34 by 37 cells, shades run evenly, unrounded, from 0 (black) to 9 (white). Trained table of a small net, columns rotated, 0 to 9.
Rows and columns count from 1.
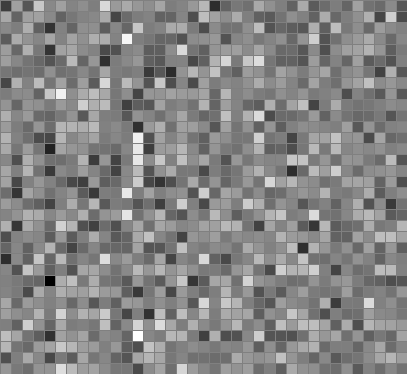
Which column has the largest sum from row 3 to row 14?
24
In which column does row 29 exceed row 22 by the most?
17
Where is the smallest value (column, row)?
5, 26
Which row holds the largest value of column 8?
10
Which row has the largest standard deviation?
31
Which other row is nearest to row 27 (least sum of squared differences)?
12
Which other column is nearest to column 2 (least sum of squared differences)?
11
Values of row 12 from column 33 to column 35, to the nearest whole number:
3 5 4
